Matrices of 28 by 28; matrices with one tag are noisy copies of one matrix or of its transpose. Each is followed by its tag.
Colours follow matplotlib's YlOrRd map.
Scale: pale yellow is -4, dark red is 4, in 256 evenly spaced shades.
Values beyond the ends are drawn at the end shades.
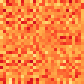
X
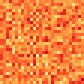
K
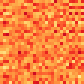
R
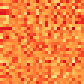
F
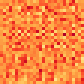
K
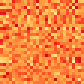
F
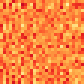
R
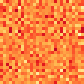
X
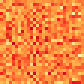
K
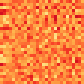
F
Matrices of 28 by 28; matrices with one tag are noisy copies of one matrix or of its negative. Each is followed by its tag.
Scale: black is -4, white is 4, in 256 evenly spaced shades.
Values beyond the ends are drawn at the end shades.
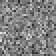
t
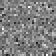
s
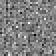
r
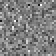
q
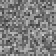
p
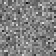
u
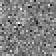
s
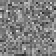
u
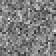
u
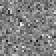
q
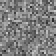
u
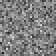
t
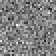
u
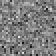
u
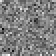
s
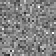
s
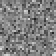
s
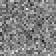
t
